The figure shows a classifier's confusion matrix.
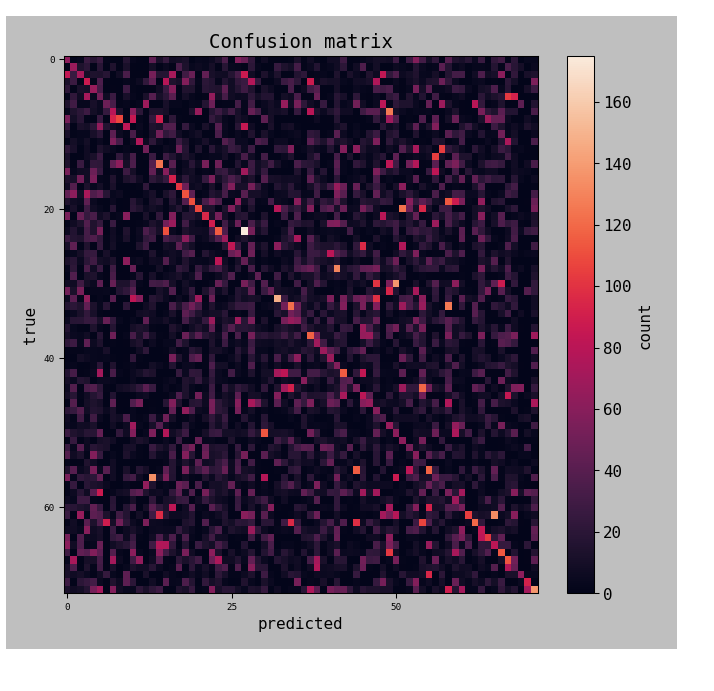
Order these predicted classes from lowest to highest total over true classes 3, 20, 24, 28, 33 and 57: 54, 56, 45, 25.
56, 25, 45, 54
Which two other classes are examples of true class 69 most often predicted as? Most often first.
55, 9
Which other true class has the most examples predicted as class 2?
61
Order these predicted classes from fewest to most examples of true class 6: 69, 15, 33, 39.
15, 39, 69, 33
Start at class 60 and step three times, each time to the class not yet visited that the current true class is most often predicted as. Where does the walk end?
54
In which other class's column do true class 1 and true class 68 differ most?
38
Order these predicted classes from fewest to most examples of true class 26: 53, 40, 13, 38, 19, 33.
33, 13, 38, 19, 53, 40
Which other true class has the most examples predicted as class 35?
24
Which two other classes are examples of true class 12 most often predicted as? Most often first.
57, 53
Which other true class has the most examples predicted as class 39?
52
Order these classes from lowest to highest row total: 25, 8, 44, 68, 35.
68, 25, 8, 35, 44
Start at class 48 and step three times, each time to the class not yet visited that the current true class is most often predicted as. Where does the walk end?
13
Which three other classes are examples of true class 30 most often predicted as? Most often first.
50, 47, 66
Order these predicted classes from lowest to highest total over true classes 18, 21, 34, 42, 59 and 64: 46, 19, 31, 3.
46, 31, 19, 3
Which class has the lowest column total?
69
